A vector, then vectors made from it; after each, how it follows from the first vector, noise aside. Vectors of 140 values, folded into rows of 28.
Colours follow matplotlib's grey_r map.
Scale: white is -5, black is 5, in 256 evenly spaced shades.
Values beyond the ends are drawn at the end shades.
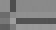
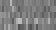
negated, partly zeroed.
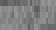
wrapped around, shrunk.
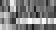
negated, scaled up.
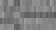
wrapped around, shrunk.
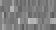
negated, partly zeroed.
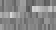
wrapped around, negated, partly zeroed.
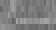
negated, shrunk.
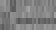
shrunk.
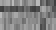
reversed.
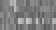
negated, partly zeroed.
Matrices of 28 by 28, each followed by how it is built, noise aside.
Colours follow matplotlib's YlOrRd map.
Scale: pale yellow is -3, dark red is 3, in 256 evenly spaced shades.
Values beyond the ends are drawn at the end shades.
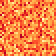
repeating rows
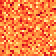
blocks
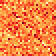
diagonal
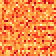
blocks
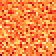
repeating columns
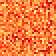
repeating rows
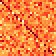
diagonal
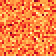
repeating rows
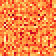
low rank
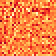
low rank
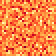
repeating rows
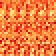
repeating columns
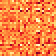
low rank
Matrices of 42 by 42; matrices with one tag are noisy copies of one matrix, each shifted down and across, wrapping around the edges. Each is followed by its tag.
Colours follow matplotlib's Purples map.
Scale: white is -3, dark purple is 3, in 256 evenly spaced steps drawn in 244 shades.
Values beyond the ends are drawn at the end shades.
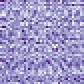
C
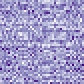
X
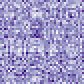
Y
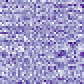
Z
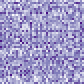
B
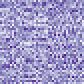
X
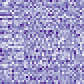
X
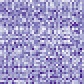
B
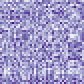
Y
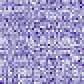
B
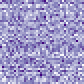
C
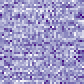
Z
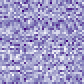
C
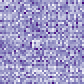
B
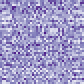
X
